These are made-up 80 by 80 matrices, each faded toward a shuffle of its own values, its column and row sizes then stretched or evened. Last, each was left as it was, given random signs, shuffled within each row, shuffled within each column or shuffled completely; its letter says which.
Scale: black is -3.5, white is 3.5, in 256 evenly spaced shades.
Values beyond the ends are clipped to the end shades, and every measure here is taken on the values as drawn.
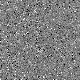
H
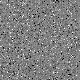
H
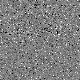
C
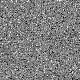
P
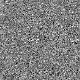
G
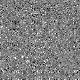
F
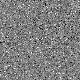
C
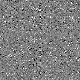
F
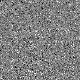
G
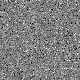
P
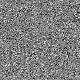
C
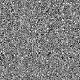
F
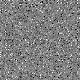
F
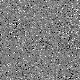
G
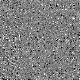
G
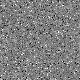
C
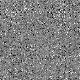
F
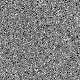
P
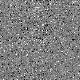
G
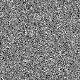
H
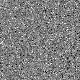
H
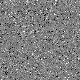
C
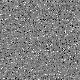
C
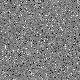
P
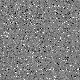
C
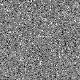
H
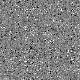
G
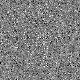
G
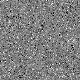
H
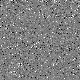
C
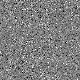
H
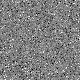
P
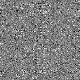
F
